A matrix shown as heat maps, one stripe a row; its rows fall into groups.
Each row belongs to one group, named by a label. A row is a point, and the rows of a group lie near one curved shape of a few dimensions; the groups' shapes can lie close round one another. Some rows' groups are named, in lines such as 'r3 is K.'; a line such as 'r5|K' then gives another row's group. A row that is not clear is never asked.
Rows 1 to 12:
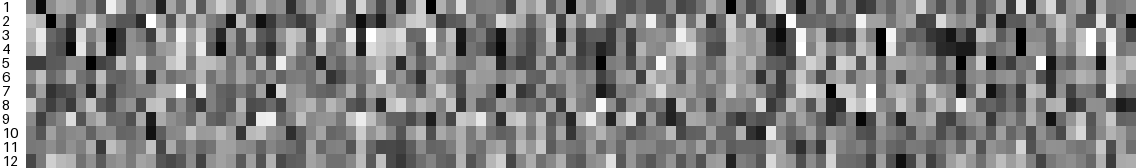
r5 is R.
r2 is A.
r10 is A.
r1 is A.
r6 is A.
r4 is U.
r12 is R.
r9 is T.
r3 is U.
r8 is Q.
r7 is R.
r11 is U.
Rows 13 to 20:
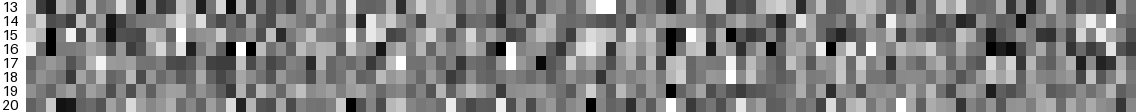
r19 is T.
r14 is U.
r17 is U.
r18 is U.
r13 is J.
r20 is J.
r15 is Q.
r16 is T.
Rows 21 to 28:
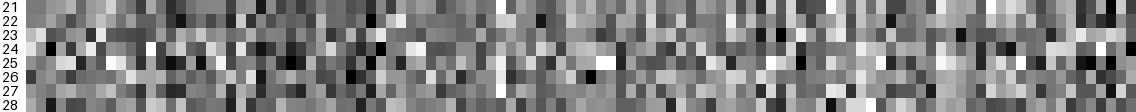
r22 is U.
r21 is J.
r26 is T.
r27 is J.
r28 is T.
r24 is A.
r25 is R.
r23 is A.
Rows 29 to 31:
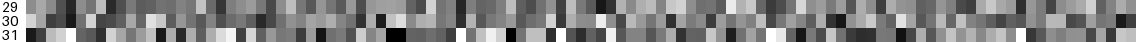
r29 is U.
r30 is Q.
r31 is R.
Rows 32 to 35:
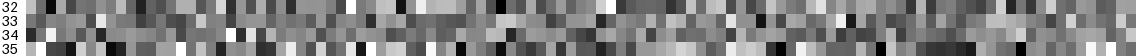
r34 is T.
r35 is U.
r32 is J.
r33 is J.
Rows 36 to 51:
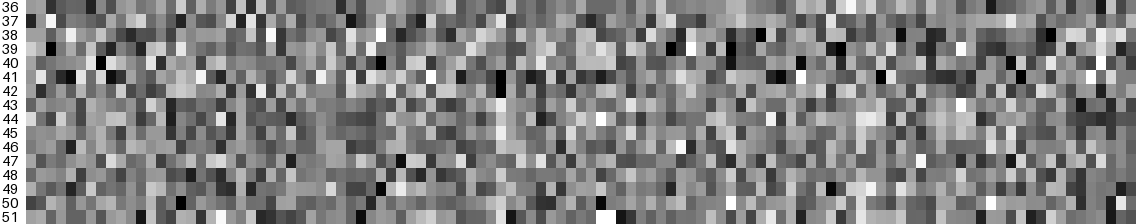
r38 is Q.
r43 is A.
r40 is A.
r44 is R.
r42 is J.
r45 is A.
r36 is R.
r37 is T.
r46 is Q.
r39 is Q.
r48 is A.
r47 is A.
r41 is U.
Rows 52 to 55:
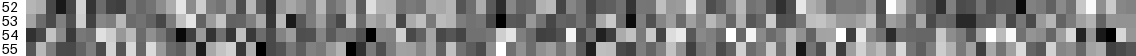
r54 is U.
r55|J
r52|U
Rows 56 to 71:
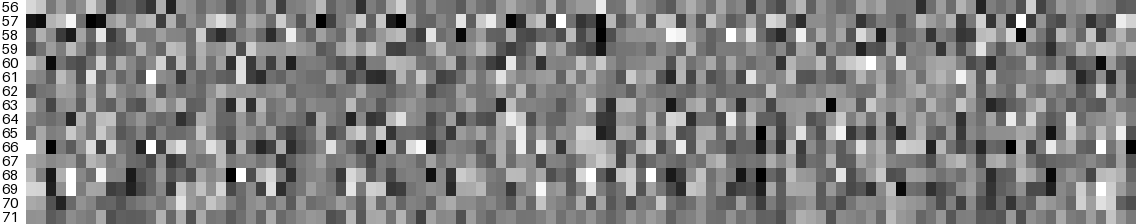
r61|A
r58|U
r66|A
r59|R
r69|Q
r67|R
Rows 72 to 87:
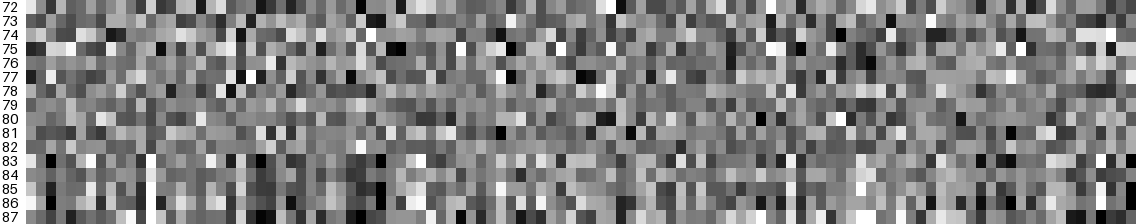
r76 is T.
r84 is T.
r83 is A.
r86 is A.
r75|R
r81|J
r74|U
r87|T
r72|J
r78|R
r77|T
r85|A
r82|T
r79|T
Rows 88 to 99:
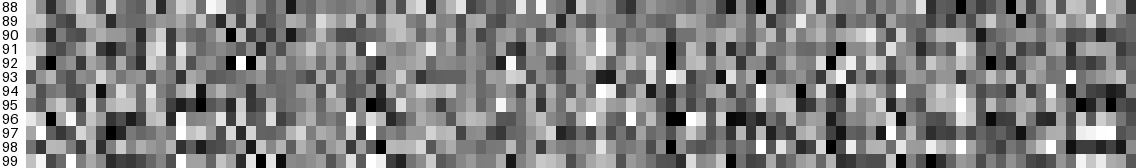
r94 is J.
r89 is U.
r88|A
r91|Q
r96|Q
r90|R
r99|Q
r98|J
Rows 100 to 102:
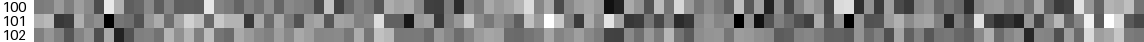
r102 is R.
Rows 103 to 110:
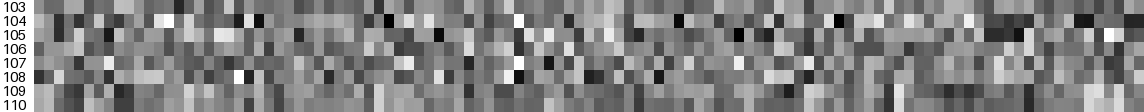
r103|R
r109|U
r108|T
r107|U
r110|U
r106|R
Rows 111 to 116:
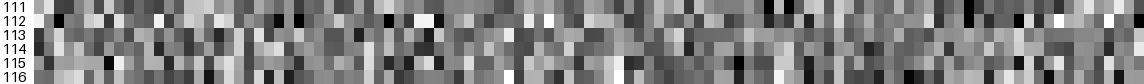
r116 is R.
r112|A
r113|T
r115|A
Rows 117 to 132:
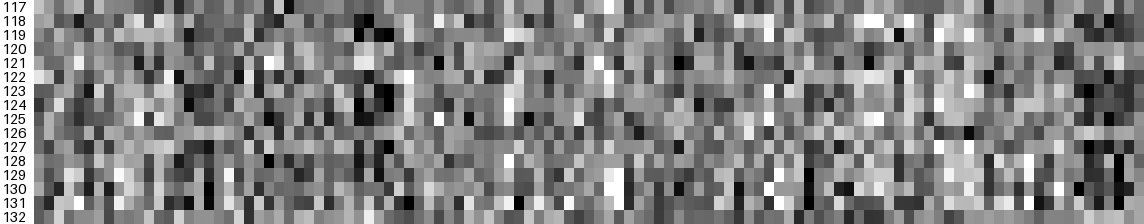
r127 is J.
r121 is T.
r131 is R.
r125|T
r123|J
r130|J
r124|J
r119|J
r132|T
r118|T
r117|R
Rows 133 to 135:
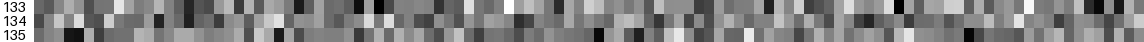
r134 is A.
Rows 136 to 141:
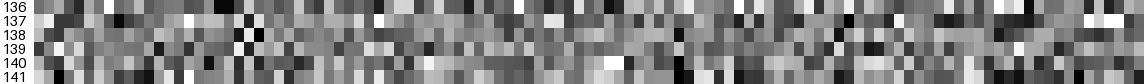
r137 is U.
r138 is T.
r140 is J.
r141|Q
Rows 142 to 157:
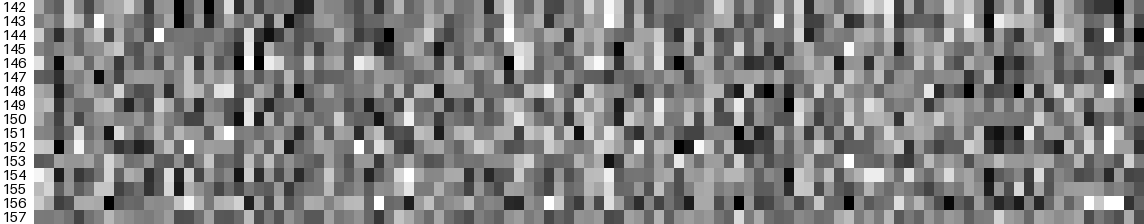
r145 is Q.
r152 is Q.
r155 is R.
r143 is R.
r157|U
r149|A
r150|Q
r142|R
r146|T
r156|U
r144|A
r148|A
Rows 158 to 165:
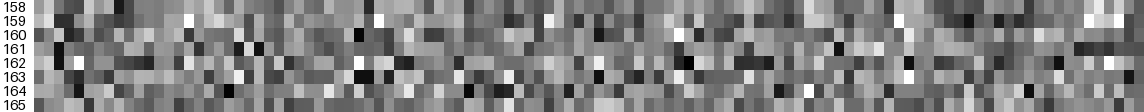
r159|U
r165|R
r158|U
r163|J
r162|Q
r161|T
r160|J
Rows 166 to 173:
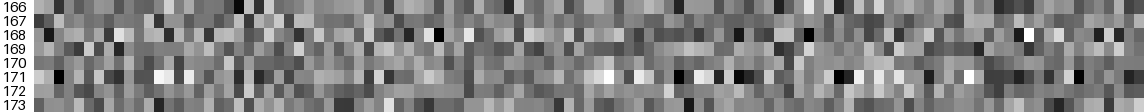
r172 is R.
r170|R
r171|Q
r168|A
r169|U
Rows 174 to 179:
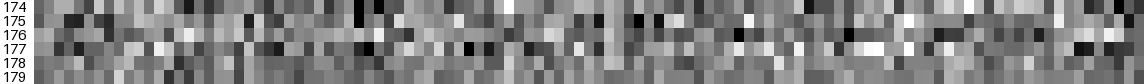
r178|R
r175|J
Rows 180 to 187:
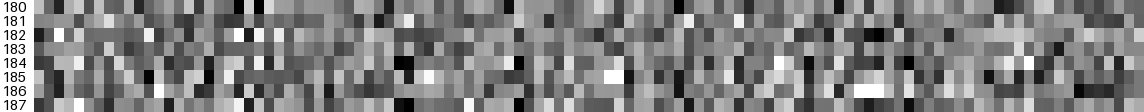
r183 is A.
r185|J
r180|T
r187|R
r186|T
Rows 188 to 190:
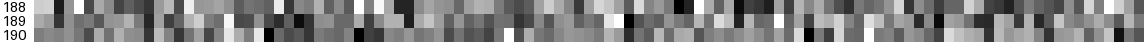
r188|Q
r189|J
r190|J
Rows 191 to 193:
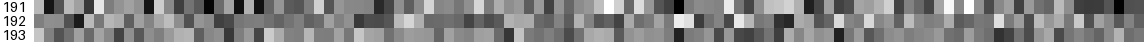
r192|Q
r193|T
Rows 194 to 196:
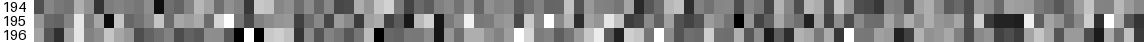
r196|Q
